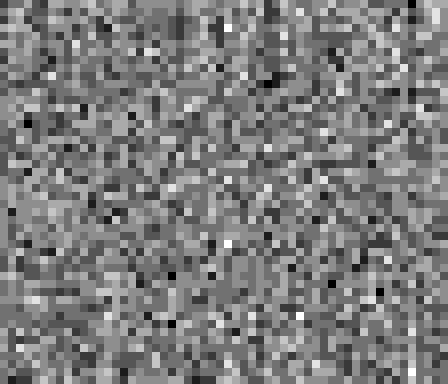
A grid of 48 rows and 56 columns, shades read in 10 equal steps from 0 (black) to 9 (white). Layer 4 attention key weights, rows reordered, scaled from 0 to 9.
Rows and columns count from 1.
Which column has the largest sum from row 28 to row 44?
15
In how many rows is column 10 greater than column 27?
13
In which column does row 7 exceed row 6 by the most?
20
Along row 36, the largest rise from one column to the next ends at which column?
43
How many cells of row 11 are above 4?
27
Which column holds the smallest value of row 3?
52
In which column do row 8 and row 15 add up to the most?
54
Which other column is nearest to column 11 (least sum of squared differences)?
56
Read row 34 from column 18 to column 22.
4 4 4 3 3
